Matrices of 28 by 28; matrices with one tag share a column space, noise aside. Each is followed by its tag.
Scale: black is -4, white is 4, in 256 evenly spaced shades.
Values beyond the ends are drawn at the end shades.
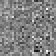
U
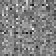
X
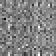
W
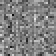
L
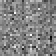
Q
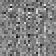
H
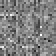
L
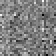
L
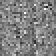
H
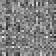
W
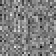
L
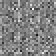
U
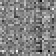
U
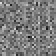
W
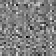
W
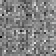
X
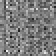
U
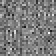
X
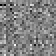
H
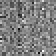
U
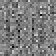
Q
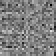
W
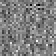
H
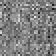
H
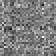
W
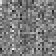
X
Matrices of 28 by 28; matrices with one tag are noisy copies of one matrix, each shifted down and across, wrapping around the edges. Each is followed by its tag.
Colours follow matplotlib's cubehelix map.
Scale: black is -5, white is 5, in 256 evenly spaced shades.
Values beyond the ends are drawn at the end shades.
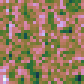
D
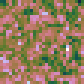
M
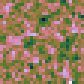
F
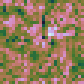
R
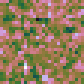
M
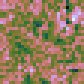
R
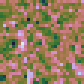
D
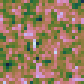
F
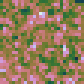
M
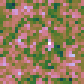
M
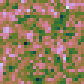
F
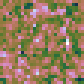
M
